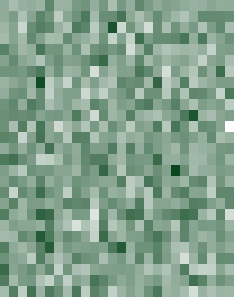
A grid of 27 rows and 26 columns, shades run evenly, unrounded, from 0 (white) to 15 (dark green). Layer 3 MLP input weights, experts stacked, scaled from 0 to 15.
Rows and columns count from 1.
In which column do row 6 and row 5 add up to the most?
12
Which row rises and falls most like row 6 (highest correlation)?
15
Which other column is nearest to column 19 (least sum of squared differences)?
8
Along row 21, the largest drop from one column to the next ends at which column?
13
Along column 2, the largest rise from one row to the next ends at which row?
19
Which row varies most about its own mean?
20
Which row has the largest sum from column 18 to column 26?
4
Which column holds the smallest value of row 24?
21
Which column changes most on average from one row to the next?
5
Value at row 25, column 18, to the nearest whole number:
6
